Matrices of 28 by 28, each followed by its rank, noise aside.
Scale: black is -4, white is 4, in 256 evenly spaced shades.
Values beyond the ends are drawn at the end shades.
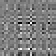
two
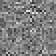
five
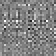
four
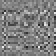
two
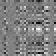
two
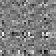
two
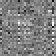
two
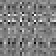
two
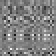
two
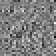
five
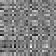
two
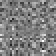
four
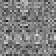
three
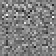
four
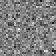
five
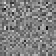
four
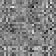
five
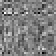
three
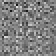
five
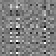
two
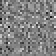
five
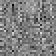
five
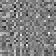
four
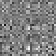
four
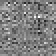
four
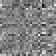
four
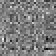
four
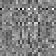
three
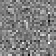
four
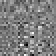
four
